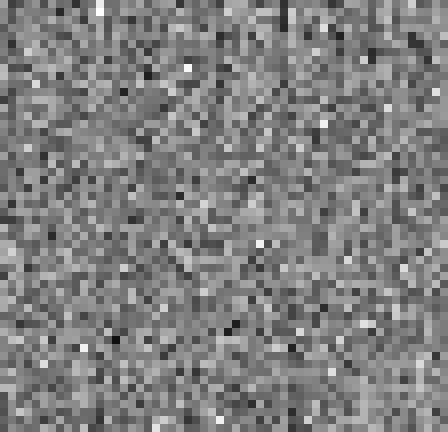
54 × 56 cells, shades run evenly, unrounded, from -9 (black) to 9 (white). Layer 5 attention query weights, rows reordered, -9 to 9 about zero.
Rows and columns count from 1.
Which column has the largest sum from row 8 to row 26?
49
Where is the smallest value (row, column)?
43, 15
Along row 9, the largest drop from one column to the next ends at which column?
25
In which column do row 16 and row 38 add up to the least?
32
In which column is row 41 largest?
46
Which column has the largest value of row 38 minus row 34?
33
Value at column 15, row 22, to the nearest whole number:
-2
